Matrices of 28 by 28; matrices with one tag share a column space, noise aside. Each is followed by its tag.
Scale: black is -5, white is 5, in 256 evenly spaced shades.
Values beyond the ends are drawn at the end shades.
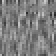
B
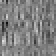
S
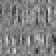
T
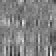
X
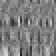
X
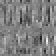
T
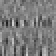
X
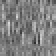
S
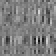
T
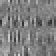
X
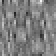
B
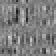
T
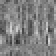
S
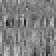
X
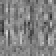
S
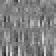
X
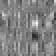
B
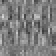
S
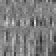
X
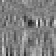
X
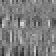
X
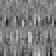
X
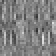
S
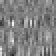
X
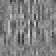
S
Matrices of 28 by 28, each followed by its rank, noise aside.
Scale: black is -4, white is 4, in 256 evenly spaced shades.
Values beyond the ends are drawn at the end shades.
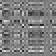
two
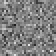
eight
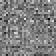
six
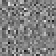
four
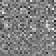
six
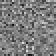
eight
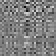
two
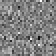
six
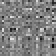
three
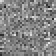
eight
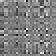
two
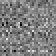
four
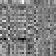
three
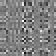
two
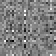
four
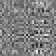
three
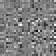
four
